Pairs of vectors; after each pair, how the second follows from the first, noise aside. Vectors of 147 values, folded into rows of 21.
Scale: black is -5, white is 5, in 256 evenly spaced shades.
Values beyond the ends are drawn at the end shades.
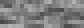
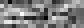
wrapped around, negated, scaled up.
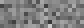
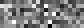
negated, scaled up.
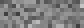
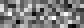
wrapped around, negated, scaled up.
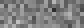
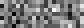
negated, scaled up.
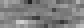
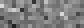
shuffled.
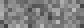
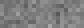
wrapped around, shrunk.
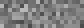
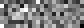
scaled up.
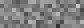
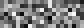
wrapped around, negated, scaled up.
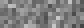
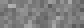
shrunk.
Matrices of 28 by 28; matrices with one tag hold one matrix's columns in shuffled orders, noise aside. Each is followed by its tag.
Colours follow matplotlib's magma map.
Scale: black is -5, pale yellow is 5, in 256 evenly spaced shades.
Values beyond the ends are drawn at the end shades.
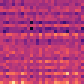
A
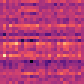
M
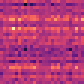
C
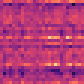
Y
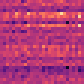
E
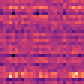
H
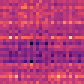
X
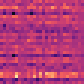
H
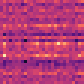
M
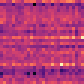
Y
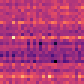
X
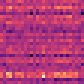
H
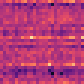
Y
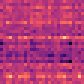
X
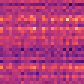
C
